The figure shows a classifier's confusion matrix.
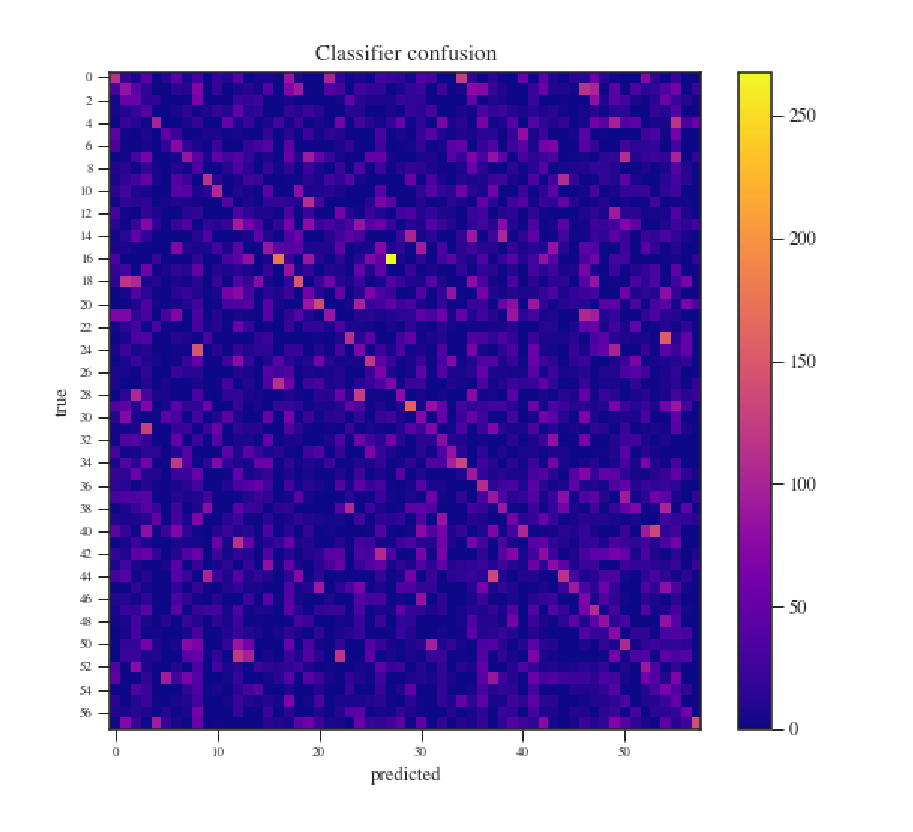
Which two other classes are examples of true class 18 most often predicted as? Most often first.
1, 2
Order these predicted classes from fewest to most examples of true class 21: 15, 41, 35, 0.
35, 41, 15, 0
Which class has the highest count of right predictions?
16
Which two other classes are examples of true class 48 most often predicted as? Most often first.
54, 39
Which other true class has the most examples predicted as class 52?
40
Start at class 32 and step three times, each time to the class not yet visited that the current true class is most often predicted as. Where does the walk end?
30
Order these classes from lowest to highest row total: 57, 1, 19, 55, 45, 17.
55, 17, 45, 19, 57, 1
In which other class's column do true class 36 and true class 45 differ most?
20
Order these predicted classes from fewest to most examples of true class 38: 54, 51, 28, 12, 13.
28, 13, 12, 51, 54
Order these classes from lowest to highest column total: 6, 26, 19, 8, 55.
19, 6, 26, 8, 55
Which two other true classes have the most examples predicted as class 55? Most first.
4, 7
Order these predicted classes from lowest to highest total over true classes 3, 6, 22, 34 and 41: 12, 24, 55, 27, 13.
27, 24, 13, 55, 12
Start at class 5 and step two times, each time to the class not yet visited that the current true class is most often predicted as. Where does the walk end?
53
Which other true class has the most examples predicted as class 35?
14
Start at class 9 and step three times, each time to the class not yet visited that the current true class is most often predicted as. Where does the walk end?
50
